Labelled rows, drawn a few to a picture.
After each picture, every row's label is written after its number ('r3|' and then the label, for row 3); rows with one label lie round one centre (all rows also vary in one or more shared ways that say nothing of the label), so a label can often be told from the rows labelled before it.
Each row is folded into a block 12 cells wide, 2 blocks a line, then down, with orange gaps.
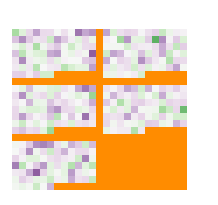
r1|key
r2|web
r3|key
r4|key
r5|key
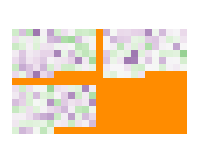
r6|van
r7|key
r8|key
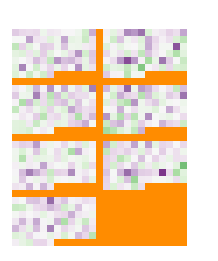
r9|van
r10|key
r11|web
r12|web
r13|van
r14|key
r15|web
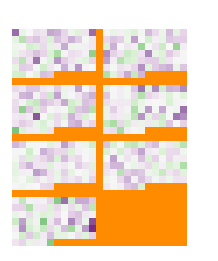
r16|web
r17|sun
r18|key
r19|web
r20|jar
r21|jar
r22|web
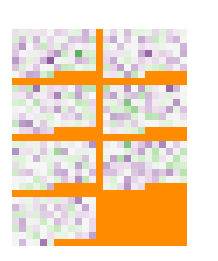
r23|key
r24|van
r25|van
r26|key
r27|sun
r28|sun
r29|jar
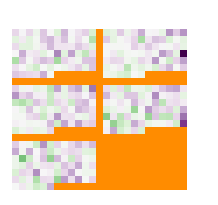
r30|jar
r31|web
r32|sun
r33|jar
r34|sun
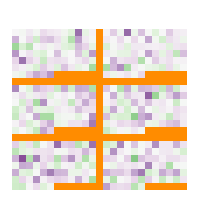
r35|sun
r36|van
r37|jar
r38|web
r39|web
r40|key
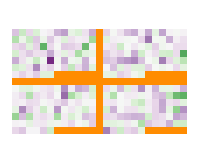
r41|web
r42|key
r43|jar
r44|web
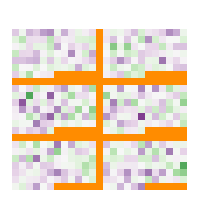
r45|web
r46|key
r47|jar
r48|web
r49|sun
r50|sun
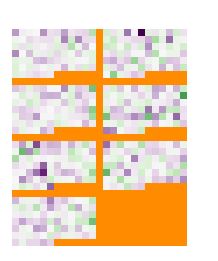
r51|jar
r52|web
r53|jar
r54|jar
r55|van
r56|jar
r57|jar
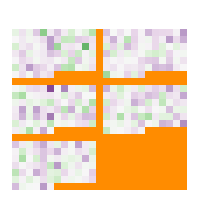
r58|van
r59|sun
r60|web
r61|jar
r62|jar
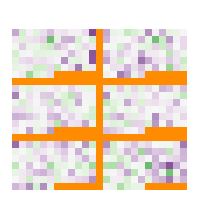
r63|web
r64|sun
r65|sun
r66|sun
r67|jar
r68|web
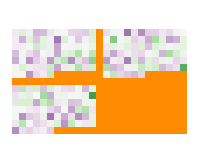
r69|key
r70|web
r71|sun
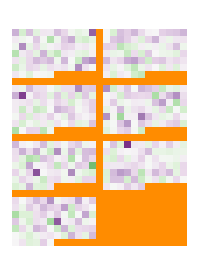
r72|web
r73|key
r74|key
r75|web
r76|key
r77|van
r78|jar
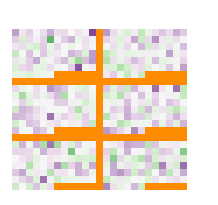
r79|web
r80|jar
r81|web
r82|jar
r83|van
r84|web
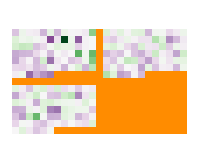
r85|sun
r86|sun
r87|sun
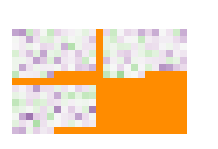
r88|van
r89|web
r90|van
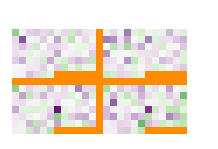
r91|key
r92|key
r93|key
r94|key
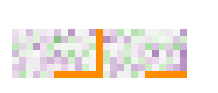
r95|sun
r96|van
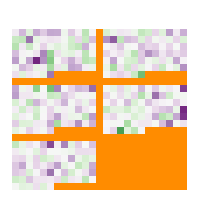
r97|van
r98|key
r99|sun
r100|web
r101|web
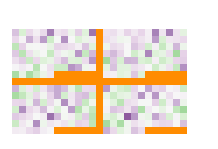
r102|web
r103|jar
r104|web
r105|jar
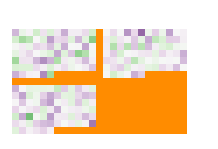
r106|jar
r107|web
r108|jar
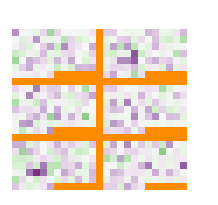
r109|van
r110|van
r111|van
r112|van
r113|van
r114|van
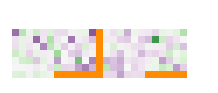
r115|web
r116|van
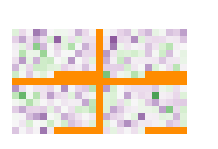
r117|key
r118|key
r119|jar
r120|web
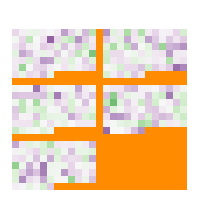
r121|jar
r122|jar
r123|key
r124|sun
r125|van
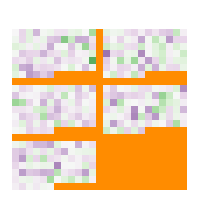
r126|van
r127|sun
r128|sun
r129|van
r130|key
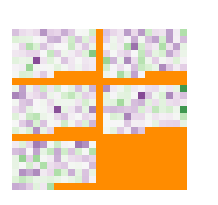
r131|jar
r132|jar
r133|van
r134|jar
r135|key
